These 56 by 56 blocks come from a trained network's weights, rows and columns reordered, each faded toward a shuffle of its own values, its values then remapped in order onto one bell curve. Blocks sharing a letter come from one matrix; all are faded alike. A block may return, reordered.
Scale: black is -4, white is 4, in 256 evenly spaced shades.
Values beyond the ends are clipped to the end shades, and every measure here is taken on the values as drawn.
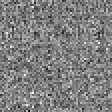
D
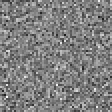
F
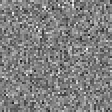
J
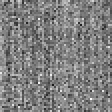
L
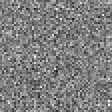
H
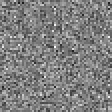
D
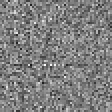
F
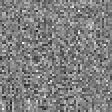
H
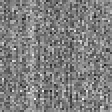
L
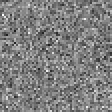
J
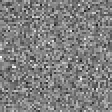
J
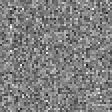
F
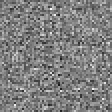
H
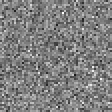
J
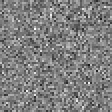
J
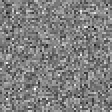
D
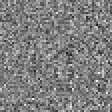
D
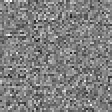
H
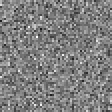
F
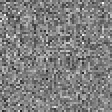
H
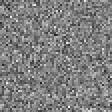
J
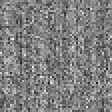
L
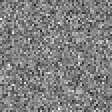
J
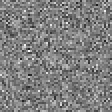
H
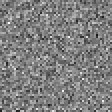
J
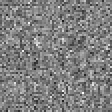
H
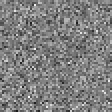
F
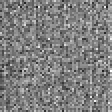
L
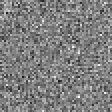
D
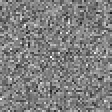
F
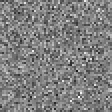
J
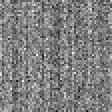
L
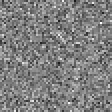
F
